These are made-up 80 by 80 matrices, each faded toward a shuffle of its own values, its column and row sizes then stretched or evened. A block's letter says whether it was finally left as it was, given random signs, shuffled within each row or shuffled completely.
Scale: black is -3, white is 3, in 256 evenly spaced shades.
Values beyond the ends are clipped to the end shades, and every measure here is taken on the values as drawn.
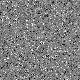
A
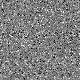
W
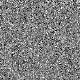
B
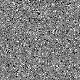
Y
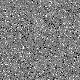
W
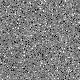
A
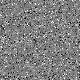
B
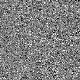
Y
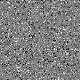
Y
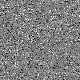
A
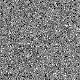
B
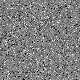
W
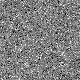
A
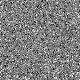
A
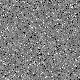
A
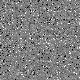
B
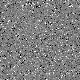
W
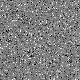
A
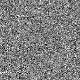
Y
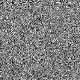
B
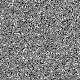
W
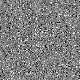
Y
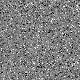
W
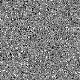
Y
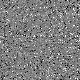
B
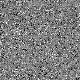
B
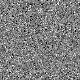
B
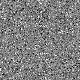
B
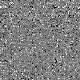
Y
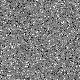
A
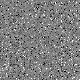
Y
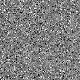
Y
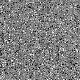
Y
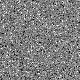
A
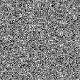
Y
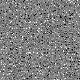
Y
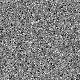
A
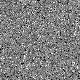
A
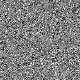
B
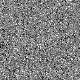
B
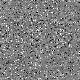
Y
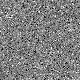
A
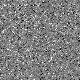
W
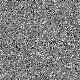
W
